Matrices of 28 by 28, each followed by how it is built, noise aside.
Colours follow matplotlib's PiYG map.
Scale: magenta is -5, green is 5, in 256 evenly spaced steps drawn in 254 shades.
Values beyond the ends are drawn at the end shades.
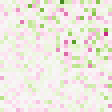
upper triangular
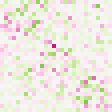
block diagonal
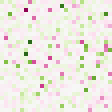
sparse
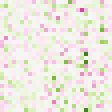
uneven columns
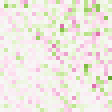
upper triangular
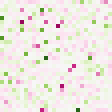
sparse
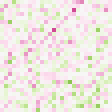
Hankel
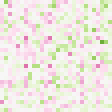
blocks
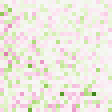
lower triangular
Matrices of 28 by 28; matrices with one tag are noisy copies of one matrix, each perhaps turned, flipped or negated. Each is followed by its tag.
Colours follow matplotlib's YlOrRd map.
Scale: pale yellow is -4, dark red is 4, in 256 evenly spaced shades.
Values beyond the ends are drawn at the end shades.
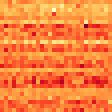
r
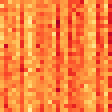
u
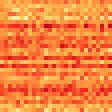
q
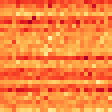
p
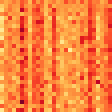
p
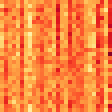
u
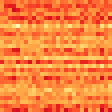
q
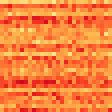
u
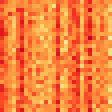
p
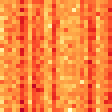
p
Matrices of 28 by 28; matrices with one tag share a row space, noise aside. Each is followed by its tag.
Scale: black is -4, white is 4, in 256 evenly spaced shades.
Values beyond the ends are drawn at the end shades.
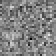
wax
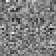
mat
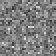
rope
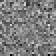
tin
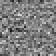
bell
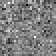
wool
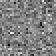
wax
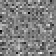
bell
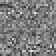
rope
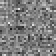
bell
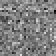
rope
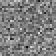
wax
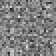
wax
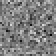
wax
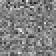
wax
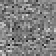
wool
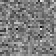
bell
